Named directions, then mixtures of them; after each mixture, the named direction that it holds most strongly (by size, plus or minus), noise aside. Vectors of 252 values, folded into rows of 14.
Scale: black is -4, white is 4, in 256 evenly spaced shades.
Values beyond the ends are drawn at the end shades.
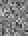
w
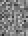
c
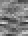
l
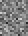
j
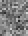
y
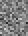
j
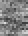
l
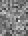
y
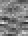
l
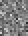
j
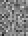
c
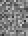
c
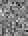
w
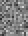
c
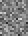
j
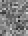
y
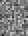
c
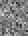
w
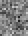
y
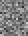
j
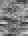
l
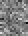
j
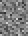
j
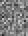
c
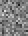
w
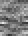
l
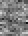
l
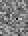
j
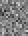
w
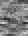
l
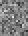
w
